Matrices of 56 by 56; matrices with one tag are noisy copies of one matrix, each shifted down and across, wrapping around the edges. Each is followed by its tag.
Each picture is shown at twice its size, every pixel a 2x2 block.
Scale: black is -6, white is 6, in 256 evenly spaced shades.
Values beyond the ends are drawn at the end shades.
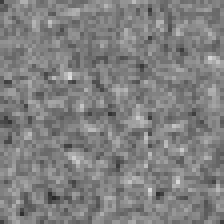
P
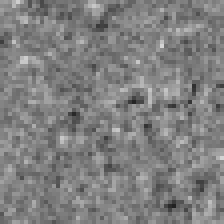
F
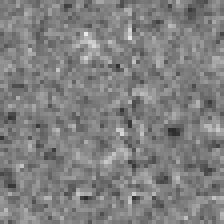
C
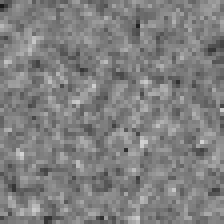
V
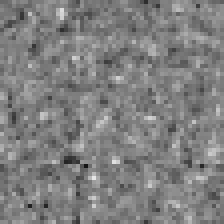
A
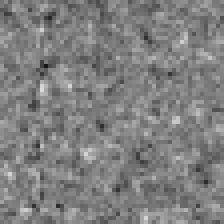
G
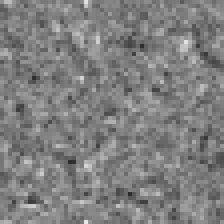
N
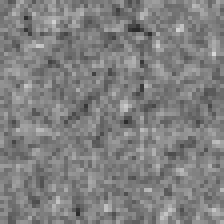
A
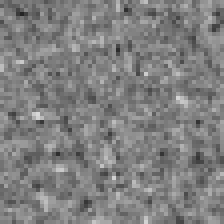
P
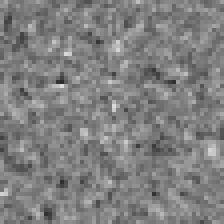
N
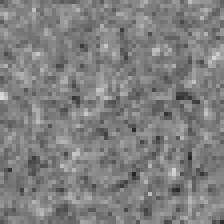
A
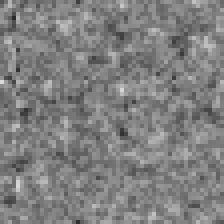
G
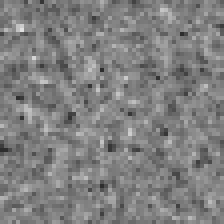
P
